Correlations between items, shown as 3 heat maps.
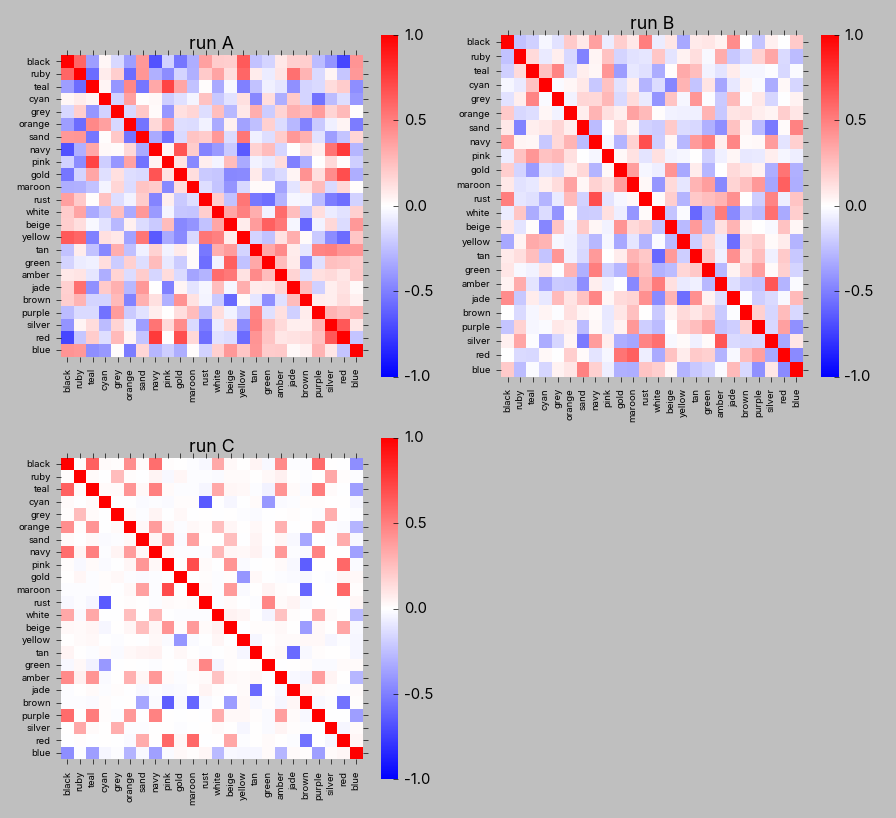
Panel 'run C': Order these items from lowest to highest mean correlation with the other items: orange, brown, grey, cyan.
brown, cyan, grey, orange
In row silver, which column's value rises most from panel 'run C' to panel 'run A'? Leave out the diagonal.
red
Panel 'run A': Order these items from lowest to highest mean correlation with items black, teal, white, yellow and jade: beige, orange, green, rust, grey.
orange, green, grey, beige, rust
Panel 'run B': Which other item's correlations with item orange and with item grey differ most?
teal
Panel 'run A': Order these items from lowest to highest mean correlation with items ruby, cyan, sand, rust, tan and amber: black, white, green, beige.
green, beige, black, white
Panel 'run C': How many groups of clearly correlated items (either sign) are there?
6
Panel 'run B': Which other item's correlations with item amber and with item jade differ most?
white
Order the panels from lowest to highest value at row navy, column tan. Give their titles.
run C, run A, run B
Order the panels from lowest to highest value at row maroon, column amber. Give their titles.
run B, run A, run C
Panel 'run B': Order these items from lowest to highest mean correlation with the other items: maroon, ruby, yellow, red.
yellow, ruby, red, maroon
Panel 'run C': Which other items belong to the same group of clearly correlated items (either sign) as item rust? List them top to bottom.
cyan, green
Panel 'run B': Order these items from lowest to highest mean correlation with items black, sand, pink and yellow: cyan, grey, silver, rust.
silver, rust, grey, cyan
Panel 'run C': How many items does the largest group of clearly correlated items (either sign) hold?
8
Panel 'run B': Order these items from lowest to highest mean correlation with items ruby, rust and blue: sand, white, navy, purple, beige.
purple, sand, beige, white, navy
